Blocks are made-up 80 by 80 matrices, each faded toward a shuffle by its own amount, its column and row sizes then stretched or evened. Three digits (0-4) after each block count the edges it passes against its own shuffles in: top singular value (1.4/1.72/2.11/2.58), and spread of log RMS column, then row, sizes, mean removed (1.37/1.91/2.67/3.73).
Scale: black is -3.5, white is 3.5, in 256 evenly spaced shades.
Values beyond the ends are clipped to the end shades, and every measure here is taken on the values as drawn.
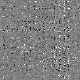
1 3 2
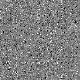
1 2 0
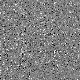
1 1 1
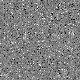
1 1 1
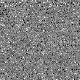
1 0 2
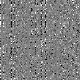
3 3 0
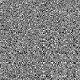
3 1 2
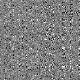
2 3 1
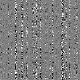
2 4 1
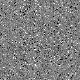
0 2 0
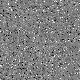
1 0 0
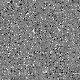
1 1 0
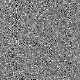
1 2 1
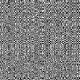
4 3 2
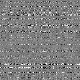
3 2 4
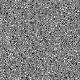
1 1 1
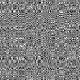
4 0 2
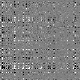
4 3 3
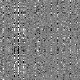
4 3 1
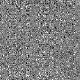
2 2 1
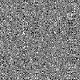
2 2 1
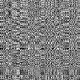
4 2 3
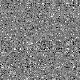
2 1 2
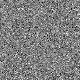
1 0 1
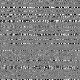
4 0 4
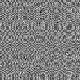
4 0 1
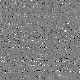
0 1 2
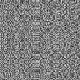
3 0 0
